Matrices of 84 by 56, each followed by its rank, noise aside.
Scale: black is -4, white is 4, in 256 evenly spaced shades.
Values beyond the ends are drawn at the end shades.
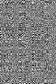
eight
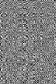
six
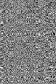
eight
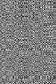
six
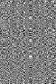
six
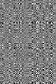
four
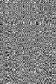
eight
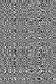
four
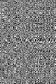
eight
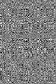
eight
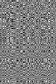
four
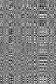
three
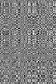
four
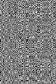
six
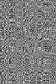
eight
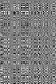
three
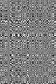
four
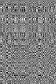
four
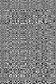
four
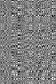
four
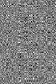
eight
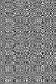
three
